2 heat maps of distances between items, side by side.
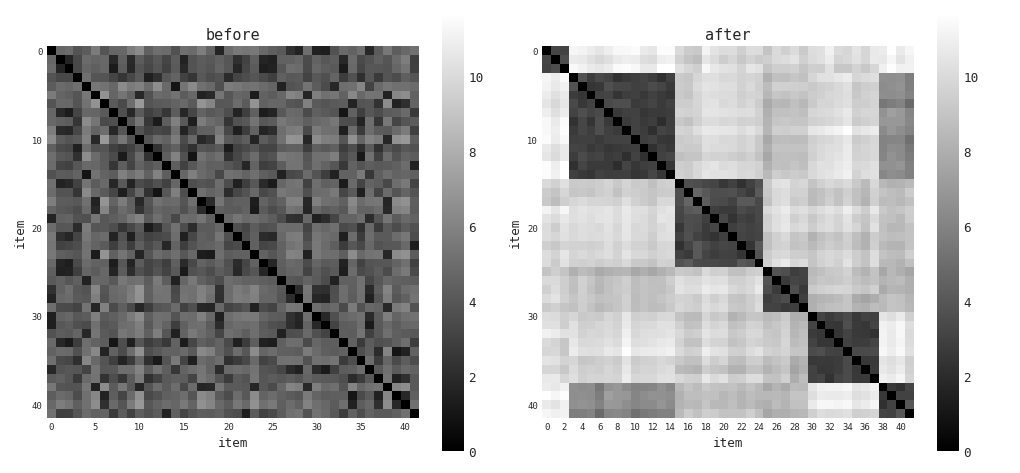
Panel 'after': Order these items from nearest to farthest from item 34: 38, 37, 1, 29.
37, 29, 1, 38
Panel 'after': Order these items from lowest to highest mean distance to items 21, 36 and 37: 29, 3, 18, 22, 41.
22, 18, 29, 41, 3
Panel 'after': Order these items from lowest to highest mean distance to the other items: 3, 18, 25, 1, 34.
3, 25, 18, 34, 1
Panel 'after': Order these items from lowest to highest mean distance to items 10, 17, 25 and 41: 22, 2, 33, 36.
22, 36, 33, 2
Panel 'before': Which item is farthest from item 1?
40
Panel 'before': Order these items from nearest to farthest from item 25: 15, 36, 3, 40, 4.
15, 3, 36, 4, 40
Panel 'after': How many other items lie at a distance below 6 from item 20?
9
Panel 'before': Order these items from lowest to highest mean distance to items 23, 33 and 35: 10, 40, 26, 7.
7, 10, 26, 40
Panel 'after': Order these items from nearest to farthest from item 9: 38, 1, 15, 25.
38, 25, 15, 1
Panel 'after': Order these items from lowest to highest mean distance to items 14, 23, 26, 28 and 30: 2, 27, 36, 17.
27, 36, 17, 2
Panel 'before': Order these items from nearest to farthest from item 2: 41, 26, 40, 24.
24, 41, 26, 40
